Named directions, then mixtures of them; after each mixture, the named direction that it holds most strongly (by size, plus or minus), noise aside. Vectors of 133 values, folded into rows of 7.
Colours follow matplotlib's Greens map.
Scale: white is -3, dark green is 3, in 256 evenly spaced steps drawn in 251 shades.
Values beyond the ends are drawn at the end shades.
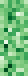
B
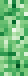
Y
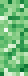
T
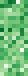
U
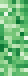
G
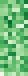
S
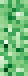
B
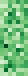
B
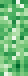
Y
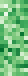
G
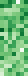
U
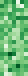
Y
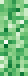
B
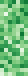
G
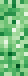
Y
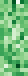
Y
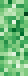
Y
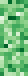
T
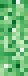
U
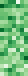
U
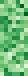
T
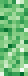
T
